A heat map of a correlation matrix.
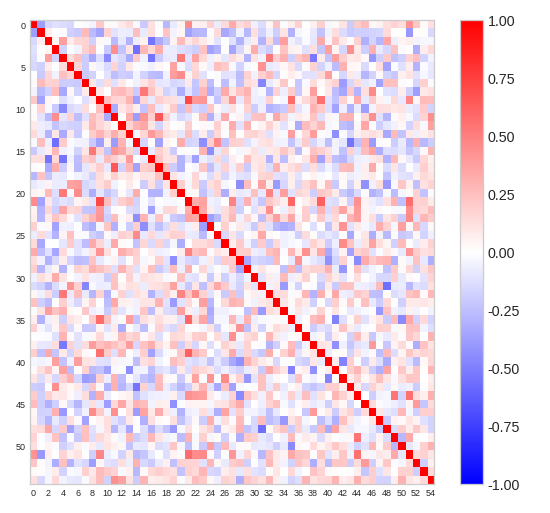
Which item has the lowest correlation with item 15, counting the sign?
24
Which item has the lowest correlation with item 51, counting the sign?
1
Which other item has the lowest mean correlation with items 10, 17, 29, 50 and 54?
4
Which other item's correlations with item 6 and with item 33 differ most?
19
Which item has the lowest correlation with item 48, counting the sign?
31
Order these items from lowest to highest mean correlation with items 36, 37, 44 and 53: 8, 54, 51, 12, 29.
8, 12, 29, 54, 51
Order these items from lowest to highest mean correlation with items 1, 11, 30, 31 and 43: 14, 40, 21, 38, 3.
21, 14, 38, 40, 3
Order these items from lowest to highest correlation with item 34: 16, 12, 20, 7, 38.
16, 12, 38, 7, 20
